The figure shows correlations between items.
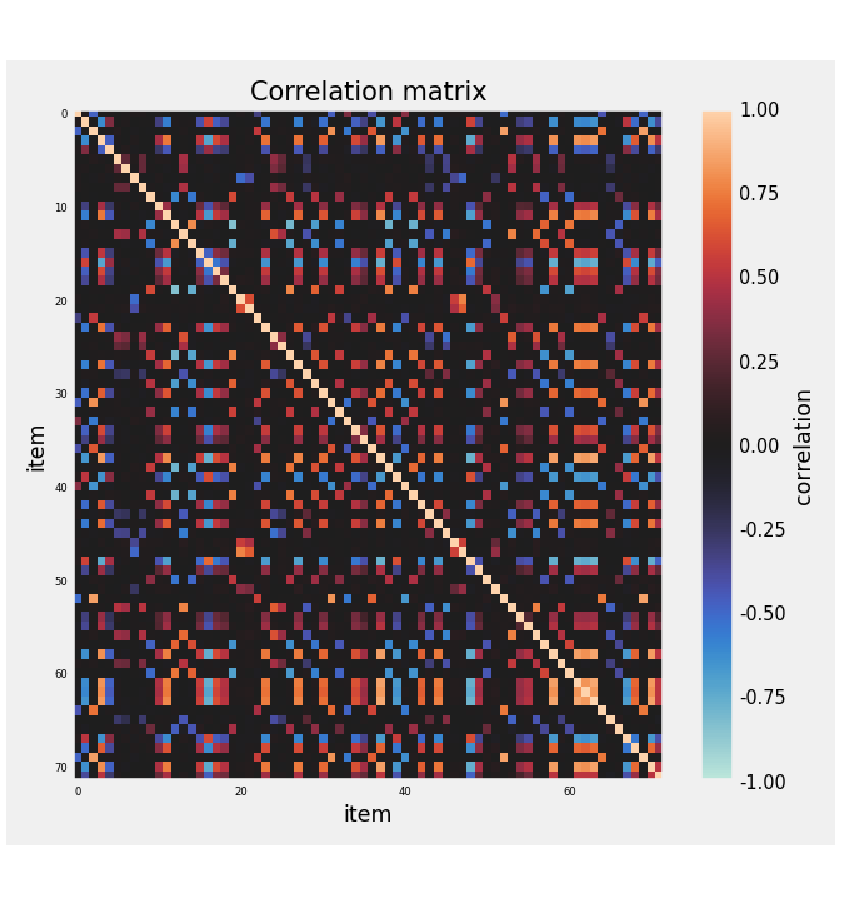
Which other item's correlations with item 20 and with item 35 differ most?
47
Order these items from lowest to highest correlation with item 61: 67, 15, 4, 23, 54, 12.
67, 4, 12, 54, 15, 23
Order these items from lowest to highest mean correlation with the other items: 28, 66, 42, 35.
28, 66, 35, 42
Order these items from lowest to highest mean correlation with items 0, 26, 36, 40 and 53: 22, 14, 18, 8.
14, 22, 18, 8
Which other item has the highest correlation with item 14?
12
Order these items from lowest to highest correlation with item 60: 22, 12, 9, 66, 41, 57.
41, 9, 66, 22, 57, 12
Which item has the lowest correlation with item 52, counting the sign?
40
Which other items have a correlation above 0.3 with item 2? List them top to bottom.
22, 31, 36, 52, 64, 69
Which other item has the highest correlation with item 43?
45
